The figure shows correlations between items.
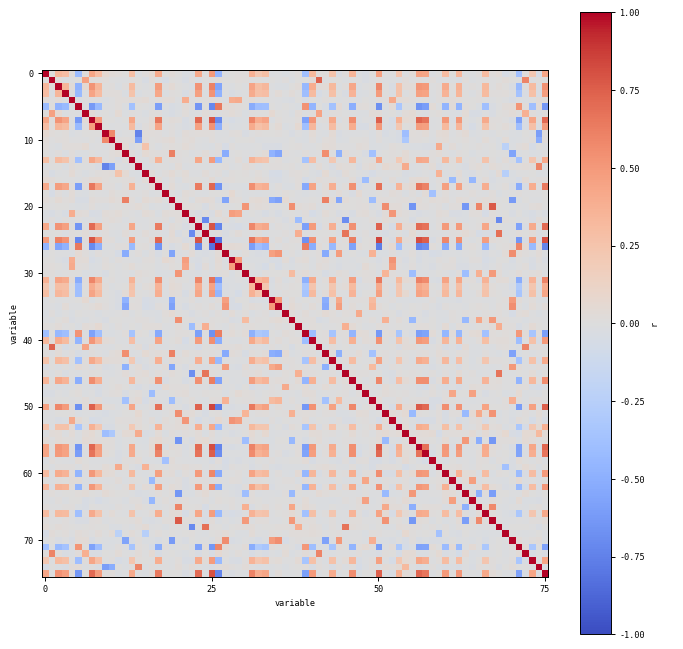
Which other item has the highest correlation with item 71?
26
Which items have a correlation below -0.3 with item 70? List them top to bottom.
12, 19, 42
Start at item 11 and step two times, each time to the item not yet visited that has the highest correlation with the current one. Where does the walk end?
15
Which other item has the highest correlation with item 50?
25
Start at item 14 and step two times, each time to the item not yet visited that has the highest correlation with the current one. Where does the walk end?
54
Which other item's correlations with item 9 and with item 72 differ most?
14
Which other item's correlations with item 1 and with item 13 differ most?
41
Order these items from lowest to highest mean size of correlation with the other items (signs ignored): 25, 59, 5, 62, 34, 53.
59, 34, 53, 62, 5, 25
